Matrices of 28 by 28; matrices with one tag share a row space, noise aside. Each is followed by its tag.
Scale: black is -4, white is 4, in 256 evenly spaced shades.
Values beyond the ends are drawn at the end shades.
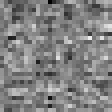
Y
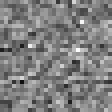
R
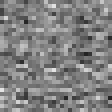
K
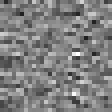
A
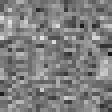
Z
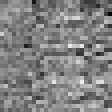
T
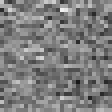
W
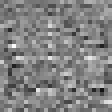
Y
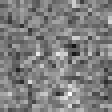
R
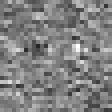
A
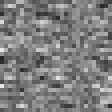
Z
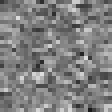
A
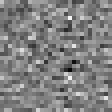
R
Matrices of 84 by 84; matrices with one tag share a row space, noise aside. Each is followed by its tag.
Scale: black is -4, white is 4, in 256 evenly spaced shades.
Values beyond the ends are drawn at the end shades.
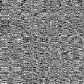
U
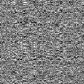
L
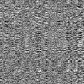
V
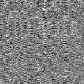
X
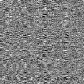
X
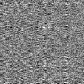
X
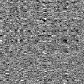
X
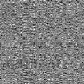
L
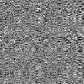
V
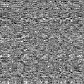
U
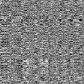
U
